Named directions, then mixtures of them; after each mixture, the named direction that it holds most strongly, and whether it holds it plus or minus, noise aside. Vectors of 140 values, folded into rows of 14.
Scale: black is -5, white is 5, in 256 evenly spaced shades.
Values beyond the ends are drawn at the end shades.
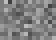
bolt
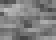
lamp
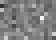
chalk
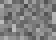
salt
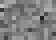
chalk, minus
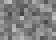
salt, plus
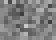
bolt, plus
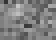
bolt, minus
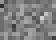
chalk, plus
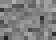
chalk, minus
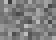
bolt, plus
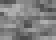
lamp, plus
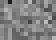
bolt, plus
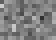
salt, plus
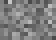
bolt, minus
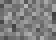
salt, minus
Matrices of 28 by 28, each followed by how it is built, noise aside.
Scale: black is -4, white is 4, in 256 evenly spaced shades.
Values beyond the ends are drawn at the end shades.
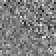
upper triangular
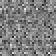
repeating columns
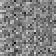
repeating rows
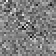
banded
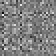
low rank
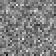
repeating columns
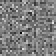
repeating rows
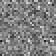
repeating columns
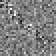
banded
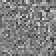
upper triangular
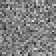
noise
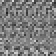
repeating columns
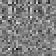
low rank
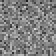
repeating columns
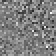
upper triangular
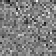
upper triangular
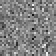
uneven columns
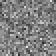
noise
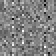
uneven columns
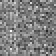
repeating rows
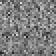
repeating columns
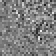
upper triangular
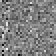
uneven columns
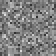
repeating rows
